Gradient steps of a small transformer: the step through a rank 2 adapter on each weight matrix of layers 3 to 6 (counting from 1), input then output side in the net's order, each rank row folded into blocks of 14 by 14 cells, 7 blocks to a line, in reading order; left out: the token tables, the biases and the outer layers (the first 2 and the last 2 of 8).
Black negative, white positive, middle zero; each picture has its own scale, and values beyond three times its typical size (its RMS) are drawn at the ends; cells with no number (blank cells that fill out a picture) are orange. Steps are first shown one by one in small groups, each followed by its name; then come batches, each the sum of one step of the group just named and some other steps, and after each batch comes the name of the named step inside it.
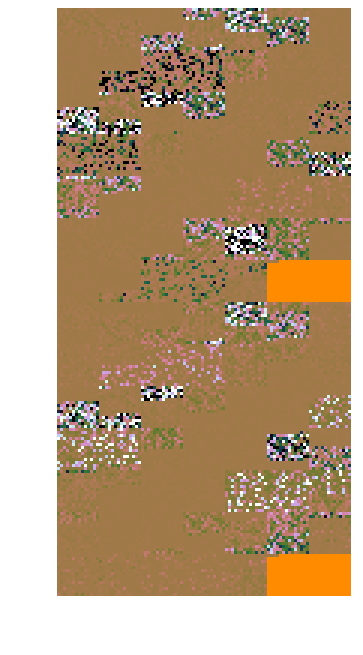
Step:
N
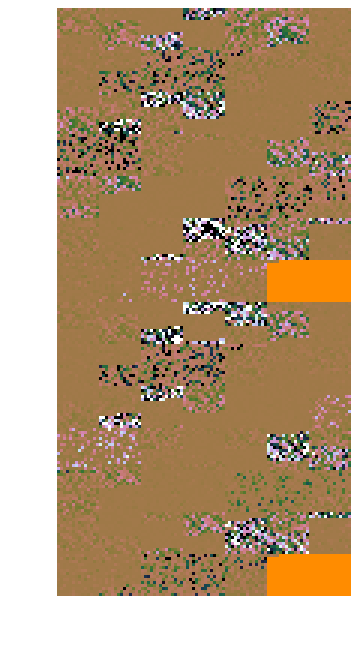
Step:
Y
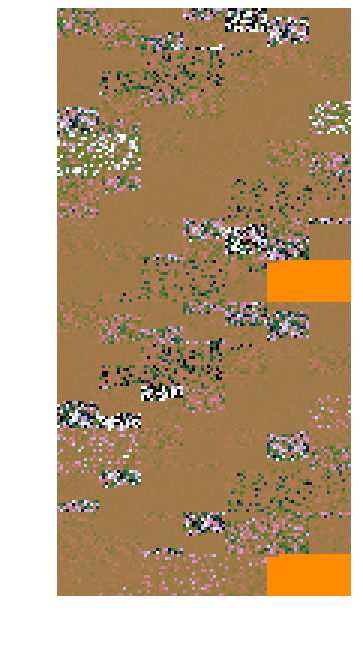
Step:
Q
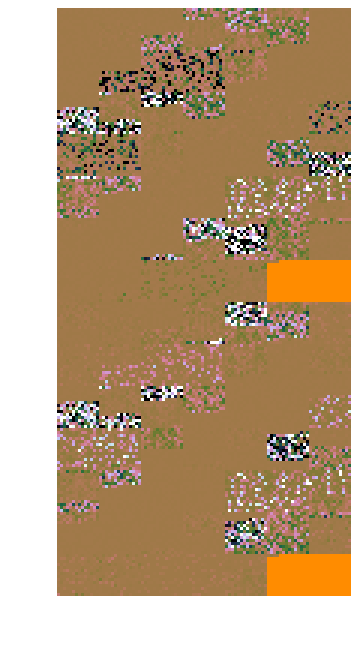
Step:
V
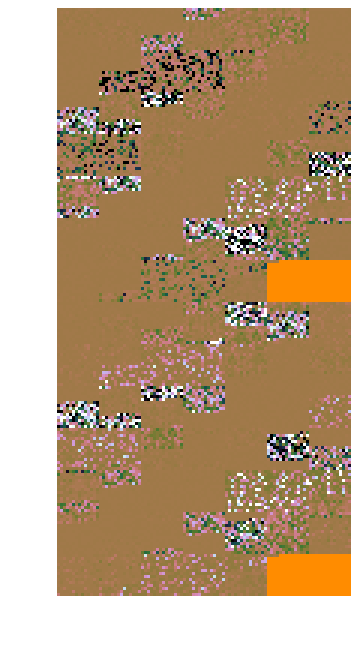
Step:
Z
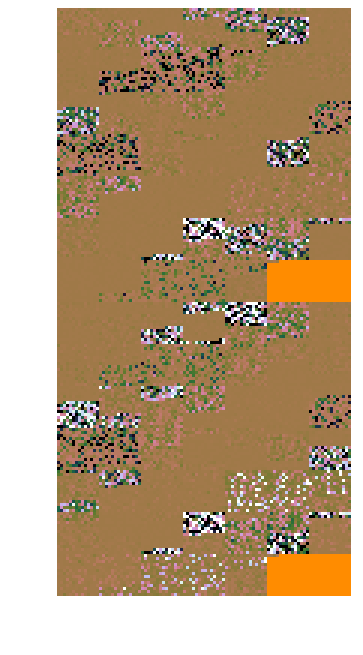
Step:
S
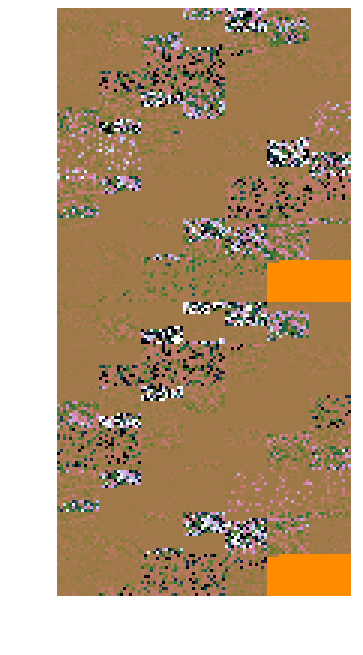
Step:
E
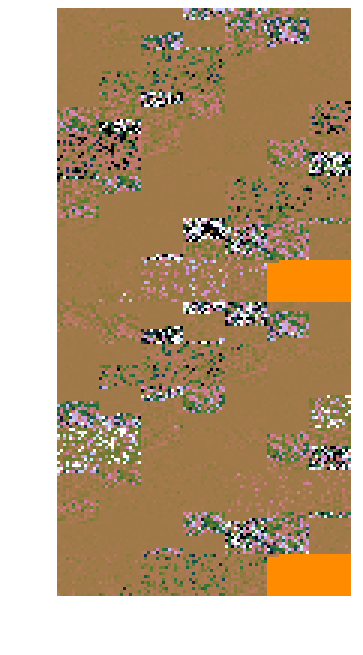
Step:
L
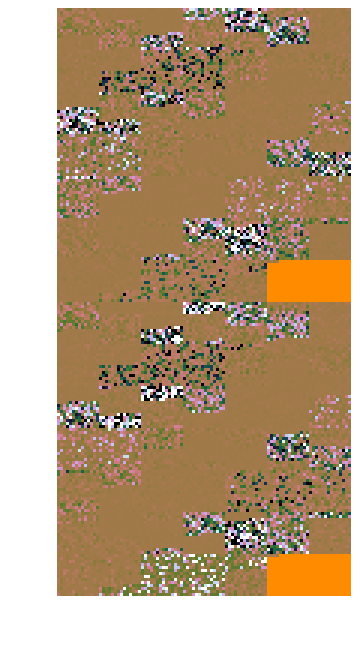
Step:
Z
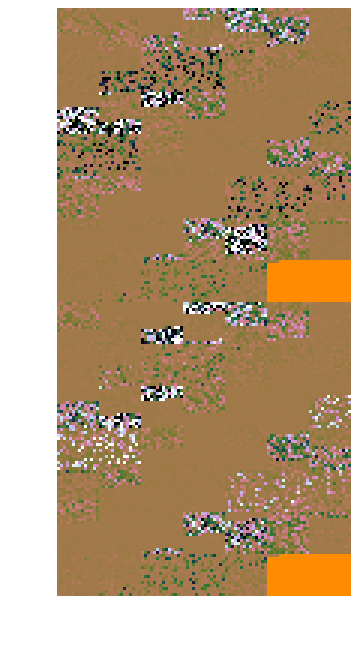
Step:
N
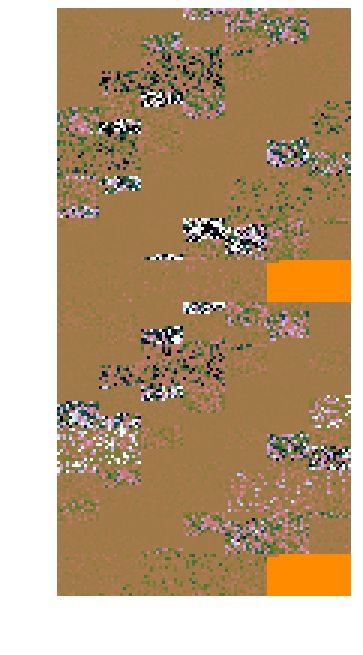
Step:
L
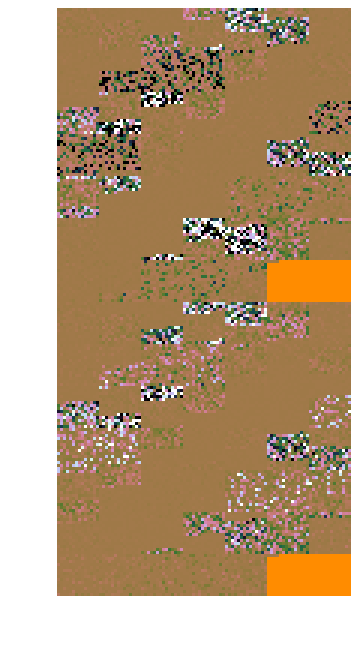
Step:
N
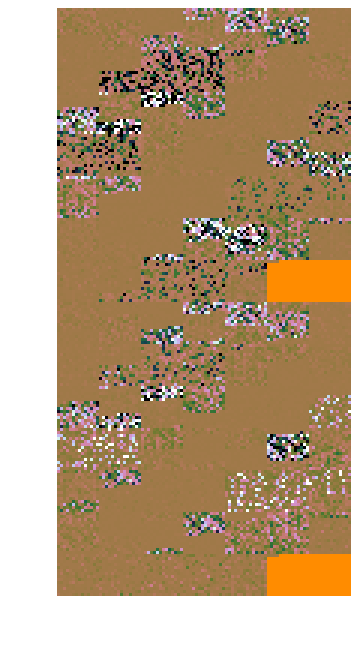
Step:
N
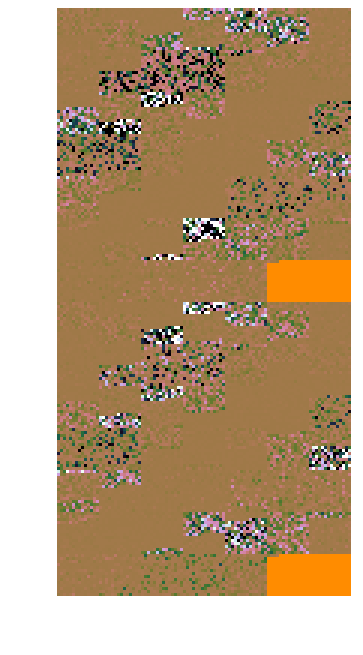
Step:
E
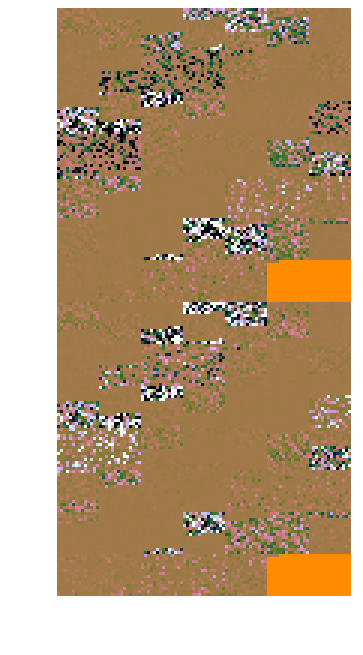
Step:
L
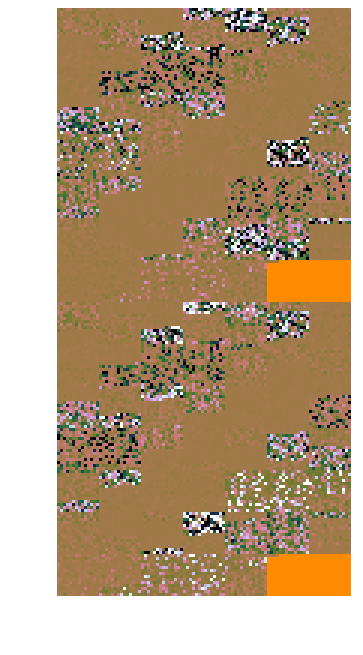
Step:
S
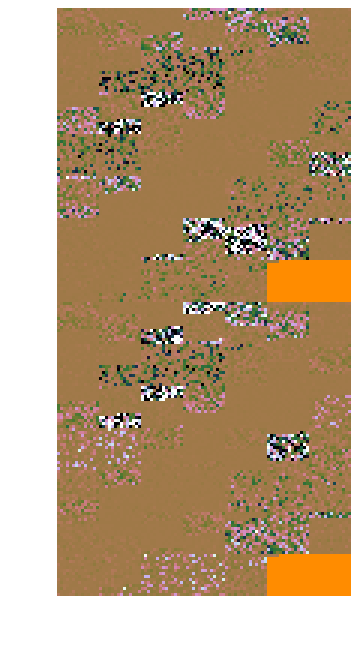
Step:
Y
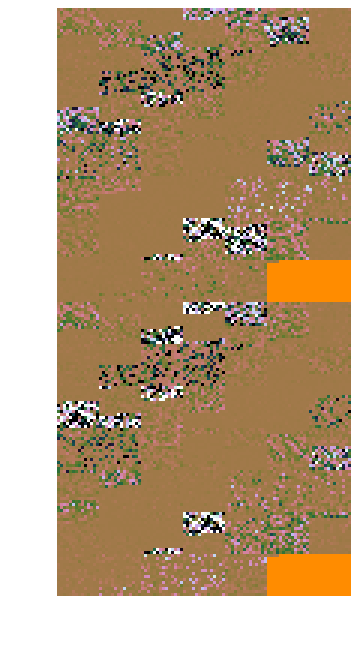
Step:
S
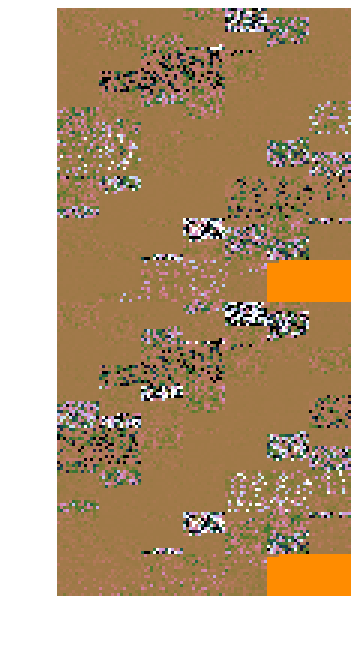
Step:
S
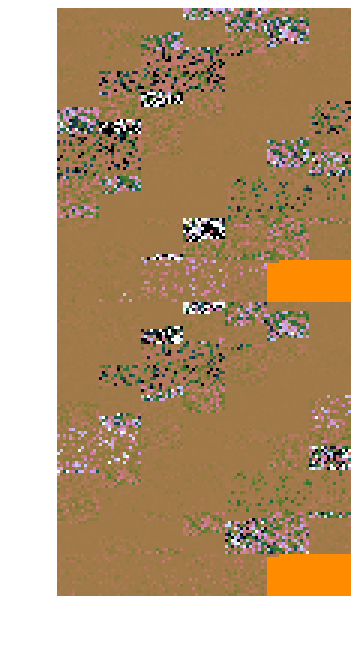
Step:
L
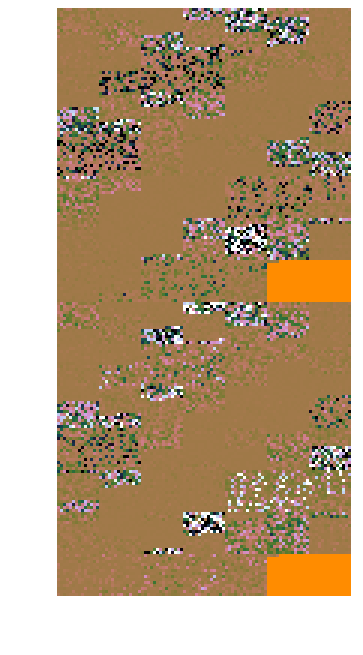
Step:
S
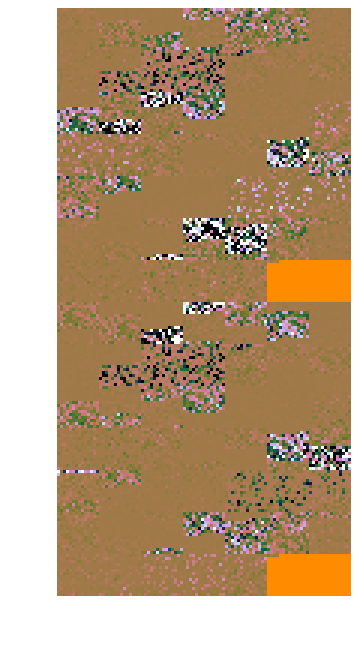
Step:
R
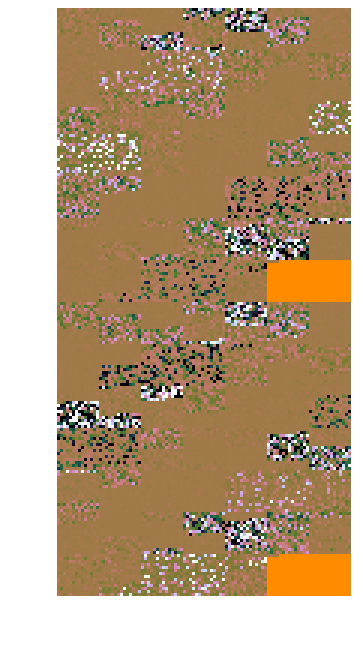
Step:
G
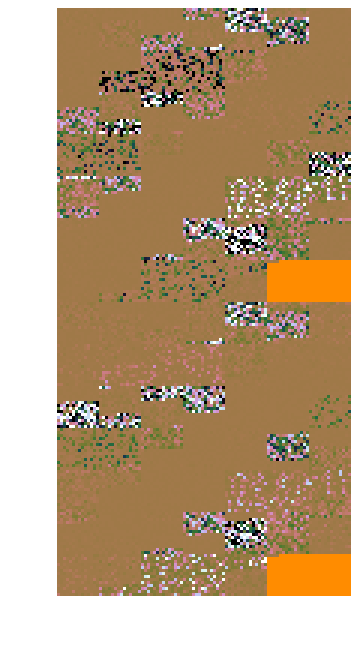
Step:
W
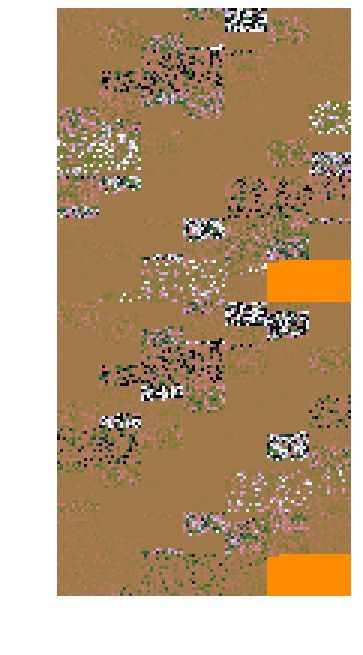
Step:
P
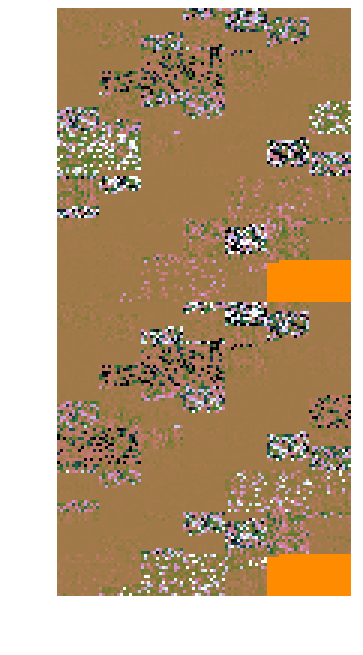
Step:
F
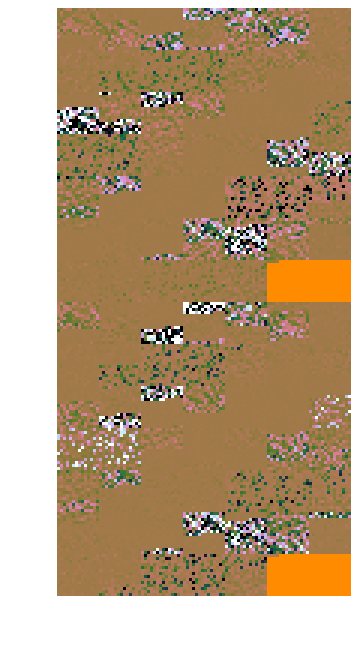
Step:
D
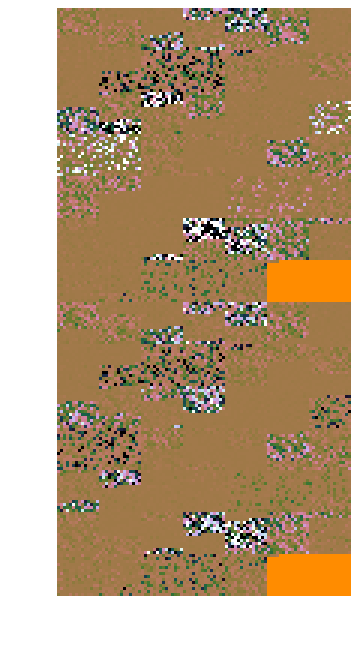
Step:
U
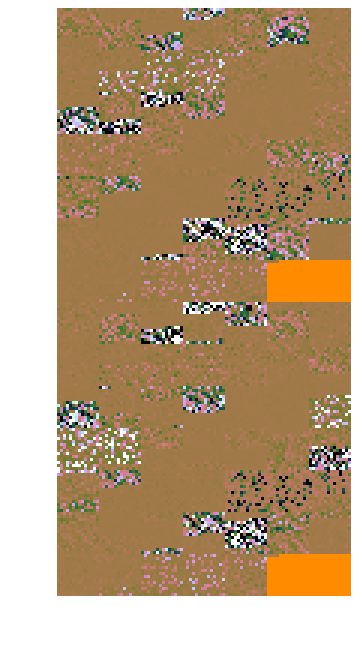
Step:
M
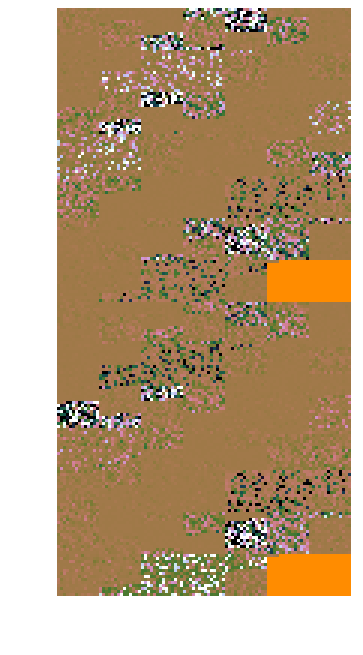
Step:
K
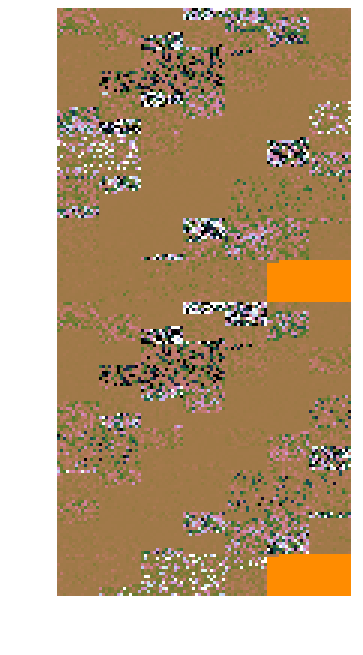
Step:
F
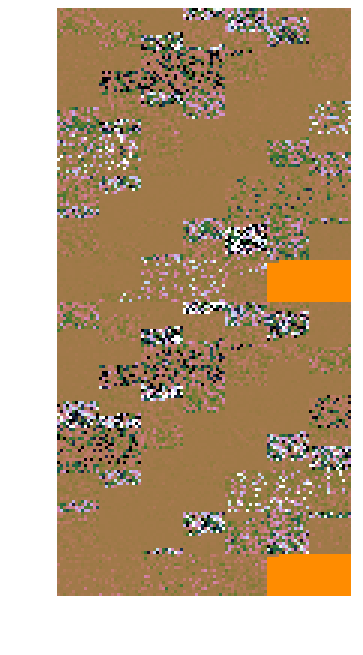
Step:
P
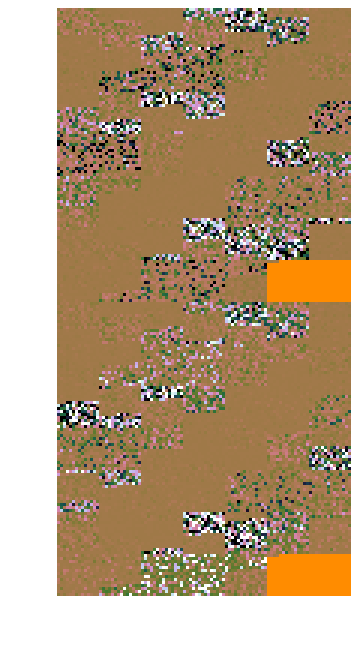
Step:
K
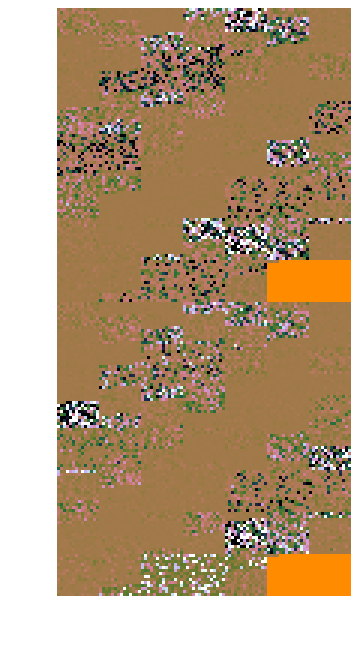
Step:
K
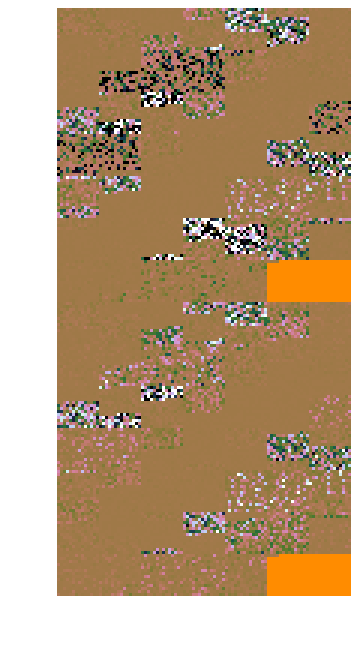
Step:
W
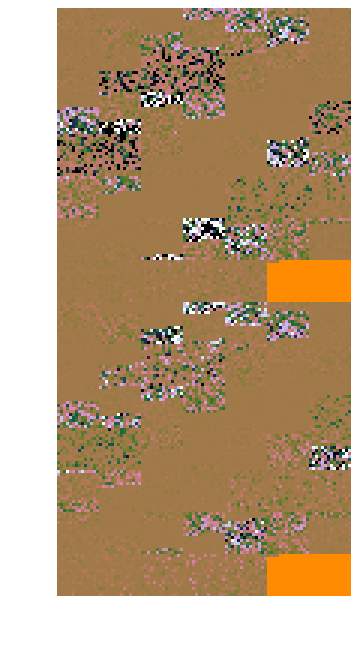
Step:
R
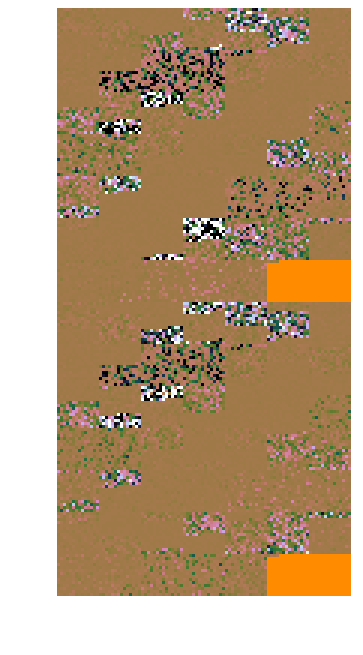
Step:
P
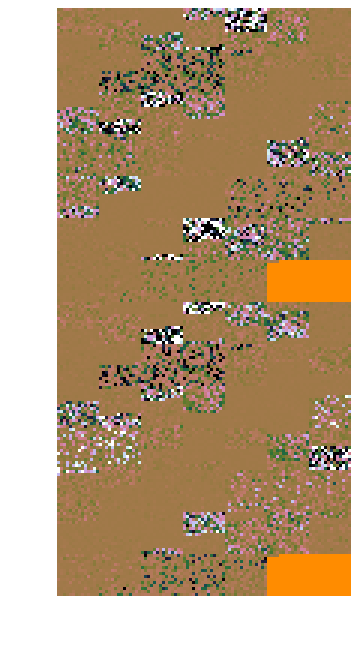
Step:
R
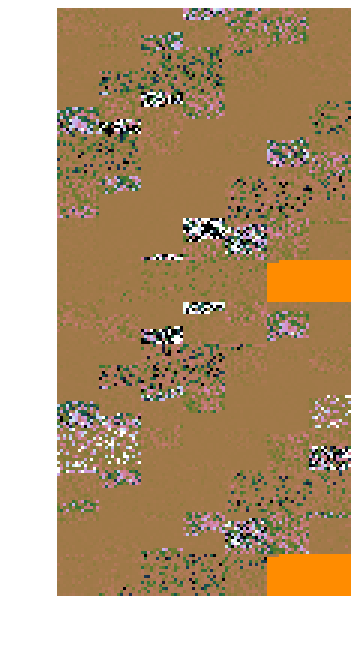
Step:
M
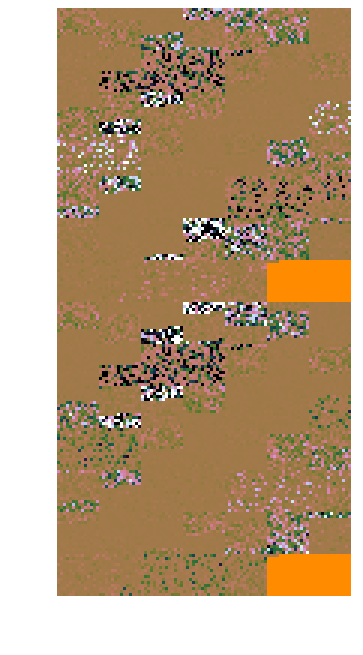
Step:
P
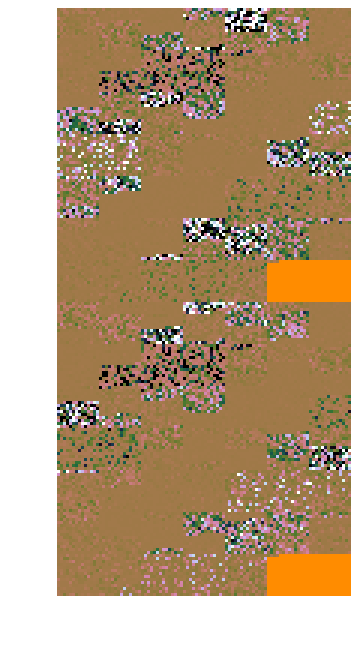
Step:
R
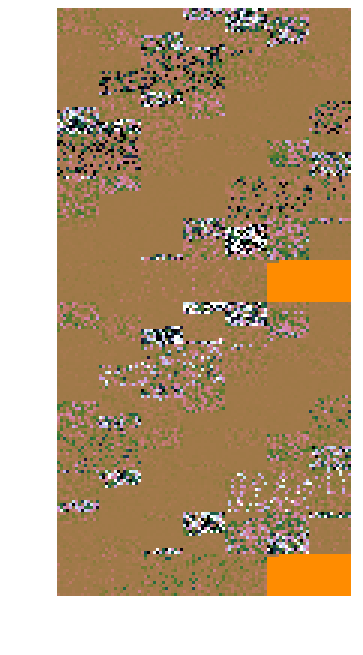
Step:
D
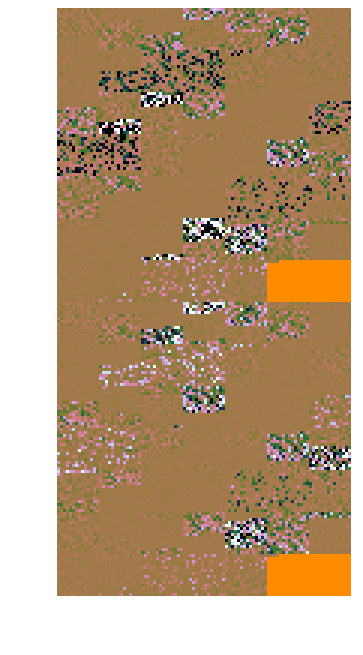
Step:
M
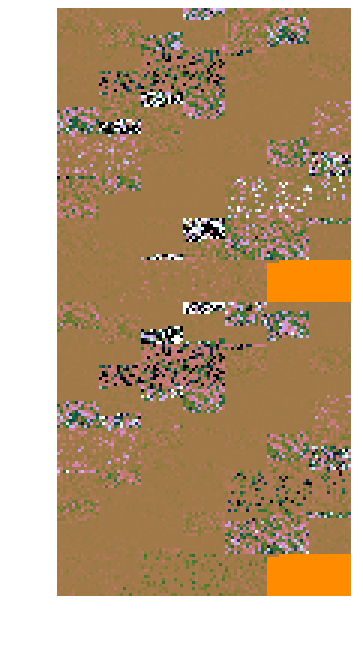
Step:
R
